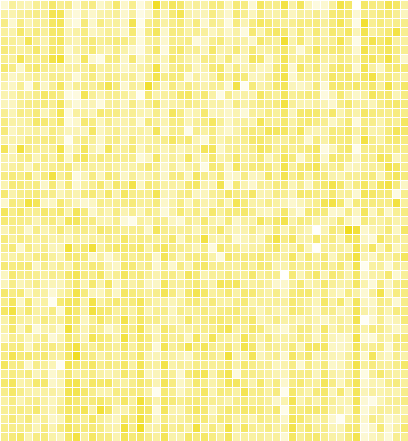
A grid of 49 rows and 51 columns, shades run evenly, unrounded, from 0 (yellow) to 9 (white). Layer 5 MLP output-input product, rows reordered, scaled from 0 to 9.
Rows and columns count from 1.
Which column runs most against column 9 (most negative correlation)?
8
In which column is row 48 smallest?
18
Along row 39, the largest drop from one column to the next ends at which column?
21
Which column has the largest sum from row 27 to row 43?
46
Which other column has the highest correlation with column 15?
49
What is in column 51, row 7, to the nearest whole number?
7
